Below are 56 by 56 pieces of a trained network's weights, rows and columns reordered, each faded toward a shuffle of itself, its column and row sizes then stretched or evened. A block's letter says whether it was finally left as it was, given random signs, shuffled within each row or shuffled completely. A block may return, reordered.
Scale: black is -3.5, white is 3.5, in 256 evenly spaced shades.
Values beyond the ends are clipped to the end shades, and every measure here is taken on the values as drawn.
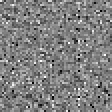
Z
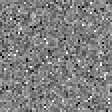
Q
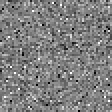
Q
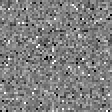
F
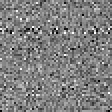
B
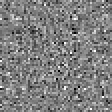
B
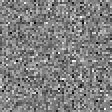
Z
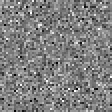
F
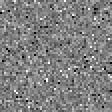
Q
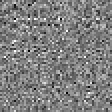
B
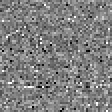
F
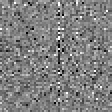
B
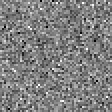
Q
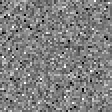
Q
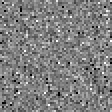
Q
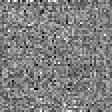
B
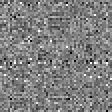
B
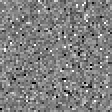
Q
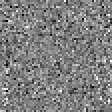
Z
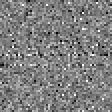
F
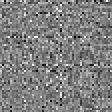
B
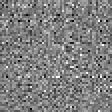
B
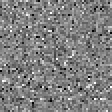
F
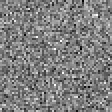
Q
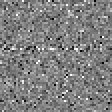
F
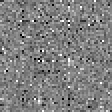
Z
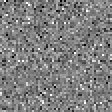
F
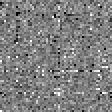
B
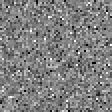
Q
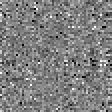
B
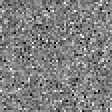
Q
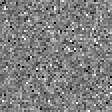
Q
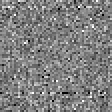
F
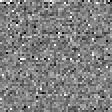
F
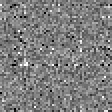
Z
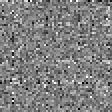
Z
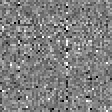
B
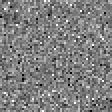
Q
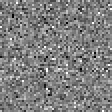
Z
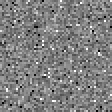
Q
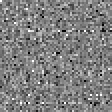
Z
